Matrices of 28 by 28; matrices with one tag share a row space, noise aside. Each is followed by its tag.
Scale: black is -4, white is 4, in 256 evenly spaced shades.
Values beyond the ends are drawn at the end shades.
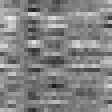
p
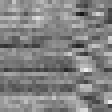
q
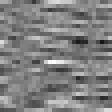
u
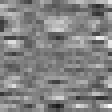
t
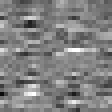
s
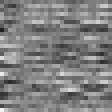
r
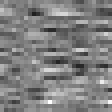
u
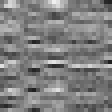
p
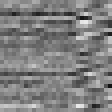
q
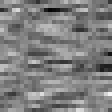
u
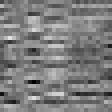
p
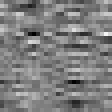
s
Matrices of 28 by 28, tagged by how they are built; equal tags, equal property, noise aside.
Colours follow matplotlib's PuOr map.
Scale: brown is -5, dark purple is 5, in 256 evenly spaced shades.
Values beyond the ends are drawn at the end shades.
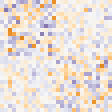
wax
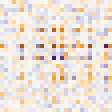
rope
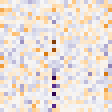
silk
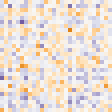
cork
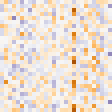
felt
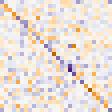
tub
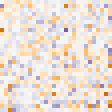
rope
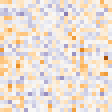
cork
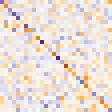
tub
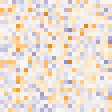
felt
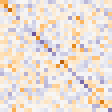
tub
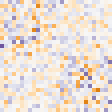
wax
